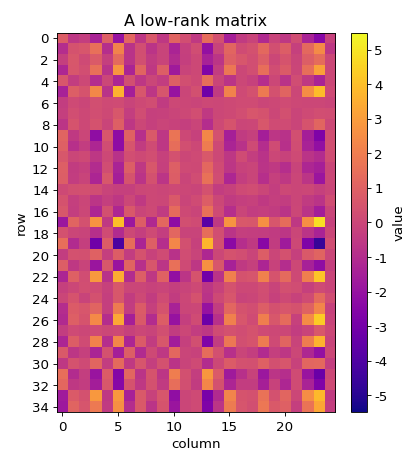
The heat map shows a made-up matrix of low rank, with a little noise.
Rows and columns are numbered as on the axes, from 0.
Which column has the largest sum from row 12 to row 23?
13
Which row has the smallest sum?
19
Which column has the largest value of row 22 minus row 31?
23
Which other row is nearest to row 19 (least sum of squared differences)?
31
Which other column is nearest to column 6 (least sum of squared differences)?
0
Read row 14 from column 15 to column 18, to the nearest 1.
0 0 0 0
